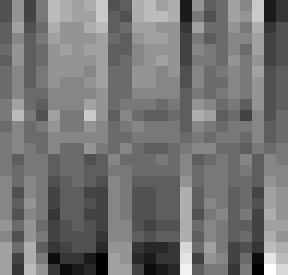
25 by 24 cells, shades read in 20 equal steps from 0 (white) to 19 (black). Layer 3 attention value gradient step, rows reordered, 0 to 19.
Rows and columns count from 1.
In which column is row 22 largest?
9
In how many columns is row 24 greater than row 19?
13
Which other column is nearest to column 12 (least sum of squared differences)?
15
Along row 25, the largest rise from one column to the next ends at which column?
17
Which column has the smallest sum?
16
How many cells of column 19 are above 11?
1
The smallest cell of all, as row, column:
25, 23
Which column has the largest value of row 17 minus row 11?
8
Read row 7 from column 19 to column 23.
10 9 10 7 13
